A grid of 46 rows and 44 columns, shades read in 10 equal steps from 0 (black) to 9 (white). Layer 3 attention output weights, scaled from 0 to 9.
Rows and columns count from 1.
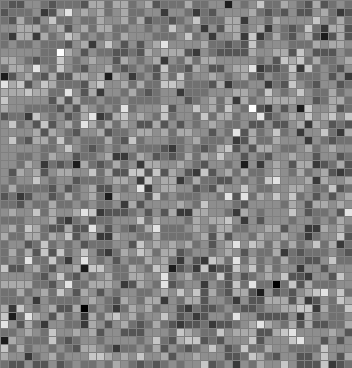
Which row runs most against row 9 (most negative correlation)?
38
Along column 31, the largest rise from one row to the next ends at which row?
22
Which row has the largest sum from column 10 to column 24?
45
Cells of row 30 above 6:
2
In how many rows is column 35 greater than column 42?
18
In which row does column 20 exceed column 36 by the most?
29
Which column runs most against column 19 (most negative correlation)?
31
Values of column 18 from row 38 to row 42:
4 5 4 3 3
